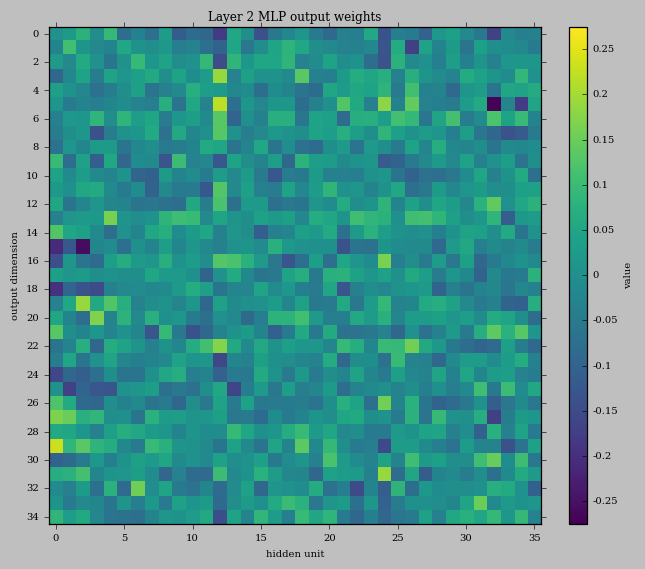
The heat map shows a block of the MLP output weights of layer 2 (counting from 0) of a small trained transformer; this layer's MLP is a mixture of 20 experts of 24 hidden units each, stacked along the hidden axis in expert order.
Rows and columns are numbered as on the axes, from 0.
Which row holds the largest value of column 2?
19
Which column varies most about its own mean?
12
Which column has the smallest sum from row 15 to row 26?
2
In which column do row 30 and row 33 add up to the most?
31
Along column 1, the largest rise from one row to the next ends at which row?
26
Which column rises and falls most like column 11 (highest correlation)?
10
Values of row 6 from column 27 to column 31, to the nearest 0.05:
-0.05 0.05 0.1 -0.05 0
